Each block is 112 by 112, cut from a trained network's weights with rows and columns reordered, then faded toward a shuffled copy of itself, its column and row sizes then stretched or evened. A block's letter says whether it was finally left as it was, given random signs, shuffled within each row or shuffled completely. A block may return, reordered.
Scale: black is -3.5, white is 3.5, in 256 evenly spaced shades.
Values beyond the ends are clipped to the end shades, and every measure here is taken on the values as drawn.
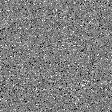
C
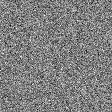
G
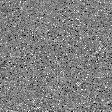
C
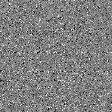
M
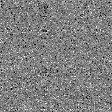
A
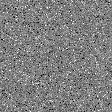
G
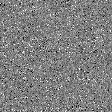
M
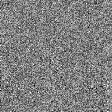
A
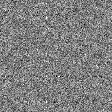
A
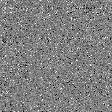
A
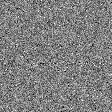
C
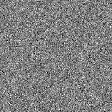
A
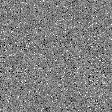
M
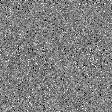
M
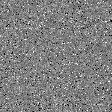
C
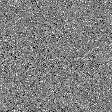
C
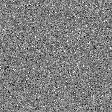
C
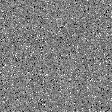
M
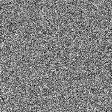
M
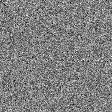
C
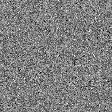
M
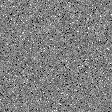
G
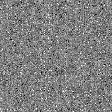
A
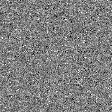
M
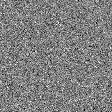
C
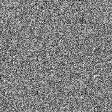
A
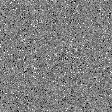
M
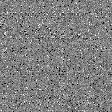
A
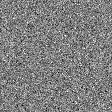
G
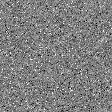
C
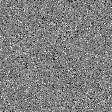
C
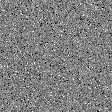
G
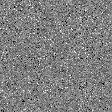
M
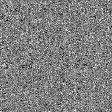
A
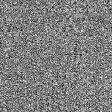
A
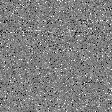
C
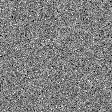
G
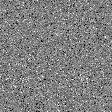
G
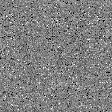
A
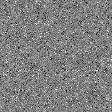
A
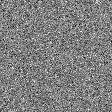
G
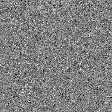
M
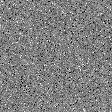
G
